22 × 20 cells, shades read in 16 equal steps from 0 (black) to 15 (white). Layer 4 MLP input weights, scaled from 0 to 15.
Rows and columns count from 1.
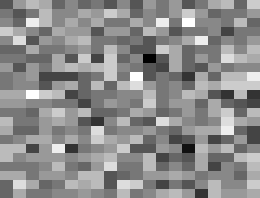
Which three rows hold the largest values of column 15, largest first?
3, 2, 11
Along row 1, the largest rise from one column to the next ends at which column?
20
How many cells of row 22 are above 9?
6
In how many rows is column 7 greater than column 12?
12
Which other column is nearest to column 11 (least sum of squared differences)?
19
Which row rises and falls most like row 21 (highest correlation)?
10
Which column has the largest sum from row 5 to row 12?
9
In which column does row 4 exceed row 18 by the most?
13
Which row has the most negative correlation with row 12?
7
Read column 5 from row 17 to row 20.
14 9 11 9
